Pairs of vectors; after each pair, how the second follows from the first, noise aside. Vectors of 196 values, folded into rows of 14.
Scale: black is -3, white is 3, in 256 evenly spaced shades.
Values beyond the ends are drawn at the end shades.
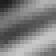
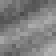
reversed, negated, shrunk.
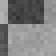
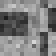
wrapped around.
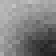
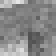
wrapped around, negated, partly zeroed.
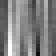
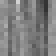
reversed, negated, shrunk.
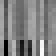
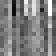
reversed, negated.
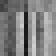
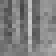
reversed, negated, shrunk.
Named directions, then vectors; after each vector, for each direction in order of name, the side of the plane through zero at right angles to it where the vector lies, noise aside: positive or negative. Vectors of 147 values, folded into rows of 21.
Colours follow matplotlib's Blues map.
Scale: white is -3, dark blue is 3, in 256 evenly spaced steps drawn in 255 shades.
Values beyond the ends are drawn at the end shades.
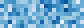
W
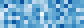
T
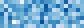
negative, positive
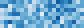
positive, positive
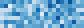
positive, positive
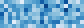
negative, positive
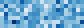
positive, negative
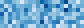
negative, positive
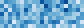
negative, positive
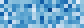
negative, positive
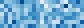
positive, negative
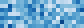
negative, negative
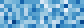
positive, negative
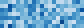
negative, negative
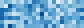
negative, negative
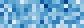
negative, positive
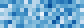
positive, positive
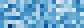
negative, negative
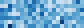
negative, negative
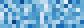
positive, negative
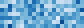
negative, negative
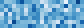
positive, negative
